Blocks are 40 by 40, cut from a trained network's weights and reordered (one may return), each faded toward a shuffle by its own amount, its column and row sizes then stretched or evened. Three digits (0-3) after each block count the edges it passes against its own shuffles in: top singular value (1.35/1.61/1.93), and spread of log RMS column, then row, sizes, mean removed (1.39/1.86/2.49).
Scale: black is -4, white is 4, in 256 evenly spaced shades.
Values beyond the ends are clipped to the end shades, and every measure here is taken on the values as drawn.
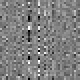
3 3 0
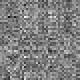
3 1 1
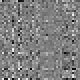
3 3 1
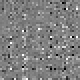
0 2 2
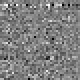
2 1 1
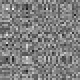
3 1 1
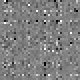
0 2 2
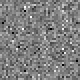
1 0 0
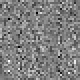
0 2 0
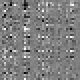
3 3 2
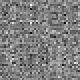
2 1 2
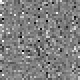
0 2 0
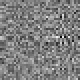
3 1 1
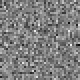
0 1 1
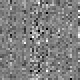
1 3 0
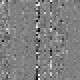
1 3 0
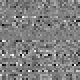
2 1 3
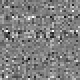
2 1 2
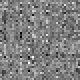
1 3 0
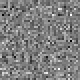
1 1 2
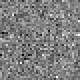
0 0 2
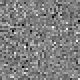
0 1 0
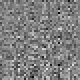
2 2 1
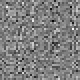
2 2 0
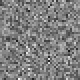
1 1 0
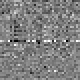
3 0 2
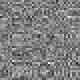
3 0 2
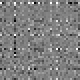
2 2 2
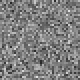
0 0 0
